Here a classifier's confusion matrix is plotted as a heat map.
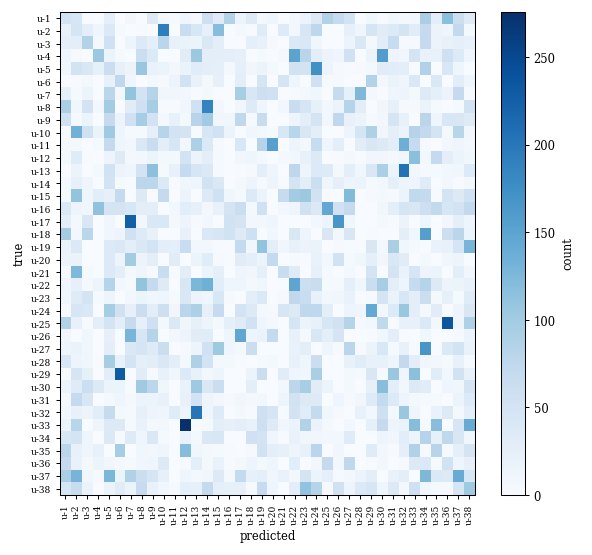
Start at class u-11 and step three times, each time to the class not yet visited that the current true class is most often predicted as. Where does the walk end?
u-28
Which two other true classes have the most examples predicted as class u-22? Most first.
u-4, u-15
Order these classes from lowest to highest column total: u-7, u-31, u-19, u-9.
u-31, u-19, u-7, u-9
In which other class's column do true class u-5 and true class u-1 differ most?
u-24
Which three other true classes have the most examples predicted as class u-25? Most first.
u-16, u-1, u-36
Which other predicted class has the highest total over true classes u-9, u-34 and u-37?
u-5
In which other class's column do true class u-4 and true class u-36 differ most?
u-30
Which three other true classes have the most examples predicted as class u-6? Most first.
u-29, u-35, u-15
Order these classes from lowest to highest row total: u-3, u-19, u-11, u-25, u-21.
u-21, u-3, u-19, u-11, u-25
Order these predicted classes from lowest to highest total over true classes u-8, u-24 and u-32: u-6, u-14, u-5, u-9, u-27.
u-6, u-27, u-9, u-14, u-5
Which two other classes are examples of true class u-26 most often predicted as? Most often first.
u-17, u-7
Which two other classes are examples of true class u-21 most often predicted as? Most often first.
u-2, u-10
